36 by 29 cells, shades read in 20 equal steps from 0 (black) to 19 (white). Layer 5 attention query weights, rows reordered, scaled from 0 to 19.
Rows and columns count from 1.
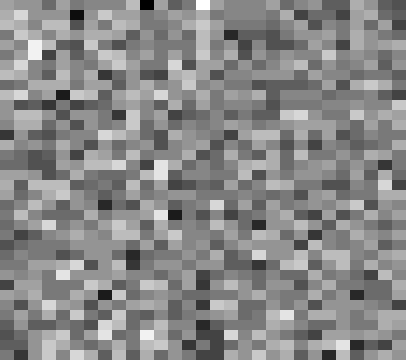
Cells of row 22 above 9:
14
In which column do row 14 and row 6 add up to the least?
4
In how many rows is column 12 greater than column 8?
19
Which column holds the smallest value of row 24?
23
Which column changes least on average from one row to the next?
18
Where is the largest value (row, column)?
1, 15
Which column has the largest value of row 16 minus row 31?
7
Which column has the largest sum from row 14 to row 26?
20
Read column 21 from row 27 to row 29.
14 8 11
